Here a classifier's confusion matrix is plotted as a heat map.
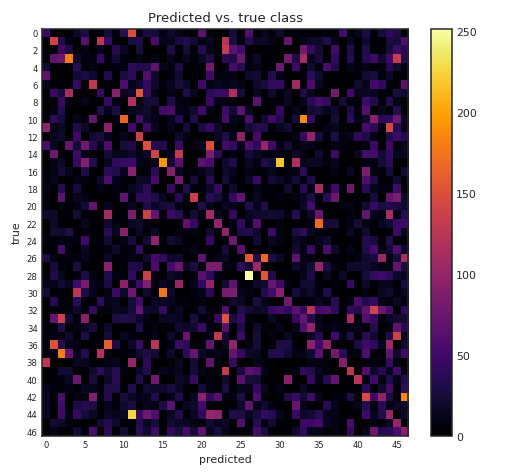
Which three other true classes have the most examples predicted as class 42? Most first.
32, 10, 46
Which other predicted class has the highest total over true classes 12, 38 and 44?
11
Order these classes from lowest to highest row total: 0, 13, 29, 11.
0, 11, 29, 13
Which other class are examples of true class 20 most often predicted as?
6
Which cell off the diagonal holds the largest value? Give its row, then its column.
28, 26
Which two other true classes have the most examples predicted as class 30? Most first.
15, 4
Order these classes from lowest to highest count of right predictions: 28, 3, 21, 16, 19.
16, 21, 19, 28, 3
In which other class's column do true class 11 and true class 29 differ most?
44
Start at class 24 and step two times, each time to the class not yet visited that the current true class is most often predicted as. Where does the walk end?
17
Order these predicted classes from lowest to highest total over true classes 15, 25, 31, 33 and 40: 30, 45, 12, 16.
16, 45, 12, 30
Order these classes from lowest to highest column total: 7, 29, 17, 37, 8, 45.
7, 29, 37, 17, 8, 45
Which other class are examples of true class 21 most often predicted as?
13
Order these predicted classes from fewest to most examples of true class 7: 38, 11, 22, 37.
38, 11, 22, 37
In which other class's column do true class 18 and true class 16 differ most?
35
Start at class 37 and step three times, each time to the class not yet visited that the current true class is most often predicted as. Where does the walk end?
10
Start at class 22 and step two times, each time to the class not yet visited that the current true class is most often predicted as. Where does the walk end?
45
